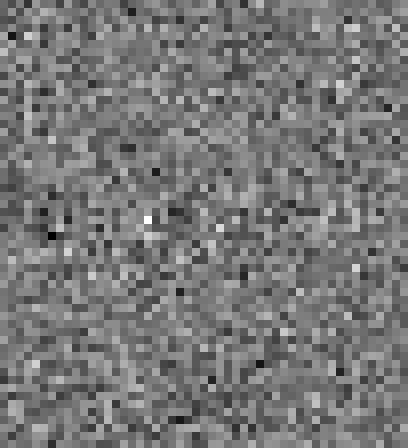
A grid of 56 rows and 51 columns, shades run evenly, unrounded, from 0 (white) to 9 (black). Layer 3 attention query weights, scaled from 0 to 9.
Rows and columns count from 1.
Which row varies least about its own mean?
41
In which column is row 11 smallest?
43
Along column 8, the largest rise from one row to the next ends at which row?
30
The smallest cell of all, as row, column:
28, 19
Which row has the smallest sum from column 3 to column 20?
21
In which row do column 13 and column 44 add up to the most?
49
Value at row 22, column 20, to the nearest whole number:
8
